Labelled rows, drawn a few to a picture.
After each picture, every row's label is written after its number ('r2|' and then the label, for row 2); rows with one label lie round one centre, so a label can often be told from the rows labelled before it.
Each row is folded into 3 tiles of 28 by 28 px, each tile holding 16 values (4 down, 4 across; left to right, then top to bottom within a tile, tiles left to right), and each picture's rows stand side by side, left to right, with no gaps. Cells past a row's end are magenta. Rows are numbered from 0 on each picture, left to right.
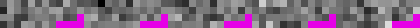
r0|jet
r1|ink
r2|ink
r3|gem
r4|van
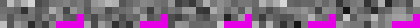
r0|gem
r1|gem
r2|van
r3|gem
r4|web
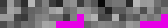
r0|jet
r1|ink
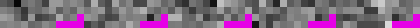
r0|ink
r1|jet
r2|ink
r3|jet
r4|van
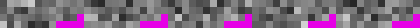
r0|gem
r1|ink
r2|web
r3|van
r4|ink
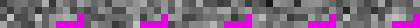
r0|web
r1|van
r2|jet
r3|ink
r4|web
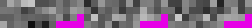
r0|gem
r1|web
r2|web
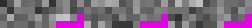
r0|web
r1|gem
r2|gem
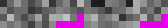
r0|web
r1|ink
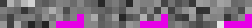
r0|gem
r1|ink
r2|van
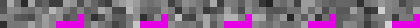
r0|jet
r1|van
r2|web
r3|ink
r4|van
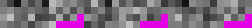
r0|ink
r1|jet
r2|ink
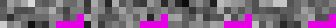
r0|gem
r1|jet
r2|ink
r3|gem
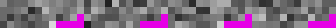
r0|van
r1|jet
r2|van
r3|ink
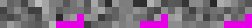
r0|van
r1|jet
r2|ink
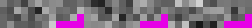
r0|van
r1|ink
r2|gem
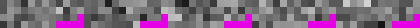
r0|jet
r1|van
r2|ink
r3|jet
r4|gem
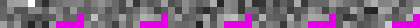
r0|gem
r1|web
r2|web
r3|web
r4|van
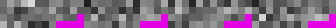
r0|gem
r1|web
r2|jet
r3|web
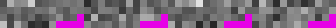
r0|gem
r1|web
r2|gem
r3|jet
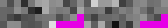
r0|van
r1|gem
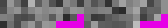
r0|jet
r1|van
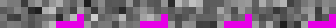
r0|van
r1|web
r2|gem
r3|gem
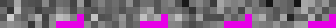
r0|web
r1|web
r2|ink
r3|ink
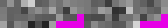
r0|gem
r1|van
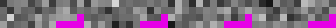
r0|web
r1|gem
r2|jet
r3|ink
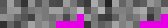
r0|jet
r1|jet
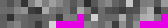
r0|van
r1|web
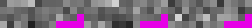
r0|gem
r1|gem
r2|web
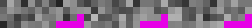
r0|jet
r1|web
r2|ink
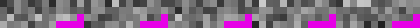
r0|web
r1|jet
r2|web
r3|jet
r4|gem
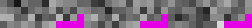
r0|ink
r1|ink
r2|van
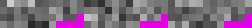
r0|gem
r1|ink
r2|gem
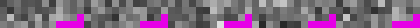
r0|web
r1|jet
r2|van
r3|gem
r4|web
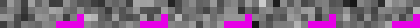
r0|jet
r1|ink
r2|web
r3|jet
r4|ink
